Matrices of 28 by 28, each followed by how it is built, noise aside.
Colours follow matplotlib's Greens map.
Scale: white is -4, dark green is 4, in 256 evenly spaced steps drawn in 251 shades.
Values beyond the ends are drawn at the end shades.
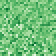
lower triangular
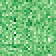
uneven columns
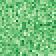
noise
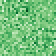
block diagonal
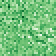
block diagonal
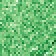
Hankel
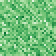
Toeplitz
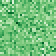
block diagonal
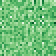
low rank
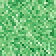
Toeplitz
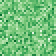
noise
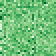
uneven columns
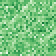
Hankel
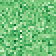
uneven columns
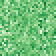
uneven columns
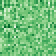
low rank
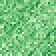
Hankel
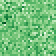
block diagonal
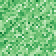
Hankel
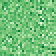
uneven columns
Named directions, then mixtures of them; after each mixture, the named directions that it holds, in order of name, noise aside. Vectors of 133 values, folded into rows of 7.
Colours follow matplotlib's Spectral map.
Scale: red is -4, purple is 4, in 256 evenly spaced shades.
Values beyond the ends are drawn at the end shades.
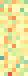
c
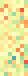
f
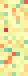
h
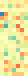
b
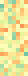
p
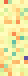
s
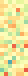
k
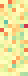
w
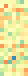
f, h, k.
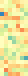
b, c, s.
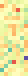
k, s, w.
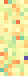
p, s.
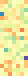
b, h, s.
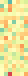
c, f, w.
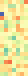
b, h.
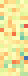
b, s, w.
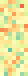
c, h, w.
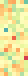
h, p, s.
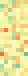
p.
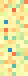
h, w.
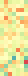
f, s.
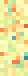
p, s, w.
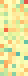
h.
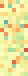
w.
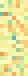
b, c, p.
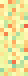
k, w.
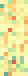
c, f, p.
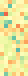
b, p, w.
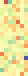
k, p, s.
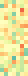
f, p.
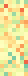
f.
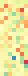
f.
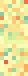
b, h, k.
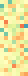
w.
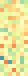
c, f, k.
